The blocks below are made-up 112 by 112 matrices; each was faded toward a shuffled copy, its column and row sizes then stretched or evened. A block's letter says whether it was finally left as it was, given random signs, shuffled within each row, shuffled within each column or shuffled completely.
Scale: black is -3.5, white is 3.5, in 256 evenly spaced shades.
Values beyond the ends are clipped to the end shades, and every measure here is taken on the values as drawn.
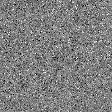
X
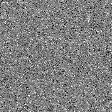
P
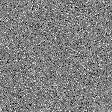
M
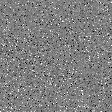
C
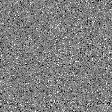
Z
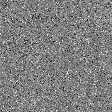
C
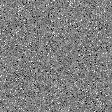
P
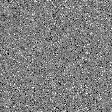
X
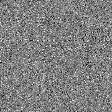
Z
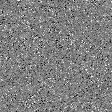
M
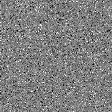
Z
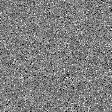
X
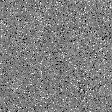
P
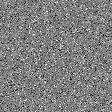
M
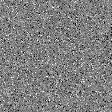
X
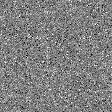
X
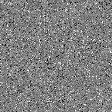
X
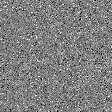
P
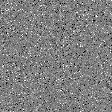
Z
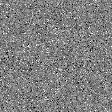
X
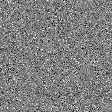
P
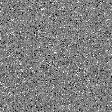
Z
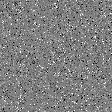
P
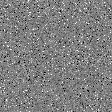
X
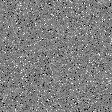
M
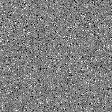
Z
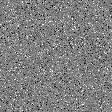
M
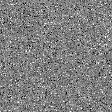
Z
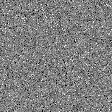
M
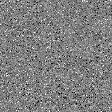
Z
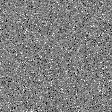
P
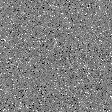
M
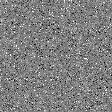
X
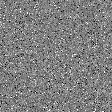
P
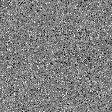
X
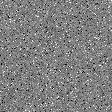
M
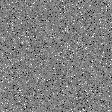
P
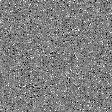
Z
